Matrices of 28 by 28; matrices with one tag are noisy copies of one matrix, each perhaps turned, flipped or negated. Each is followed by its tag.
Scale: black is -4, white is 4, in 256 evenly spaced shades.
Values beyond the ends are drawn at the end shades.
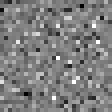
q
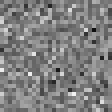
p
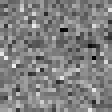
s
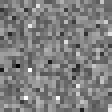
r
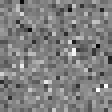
s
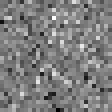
s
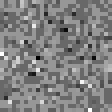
s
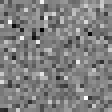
r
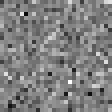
r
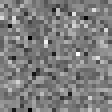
q
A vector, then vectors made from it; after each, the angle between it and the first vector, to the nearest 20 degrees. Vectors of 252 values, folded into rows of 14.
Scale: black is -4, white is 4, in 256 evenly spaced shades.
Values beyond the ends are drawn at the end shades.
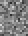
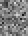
120 degrees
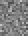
60 degrees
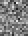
40 degrees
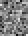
140 degrees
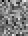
120 degrees
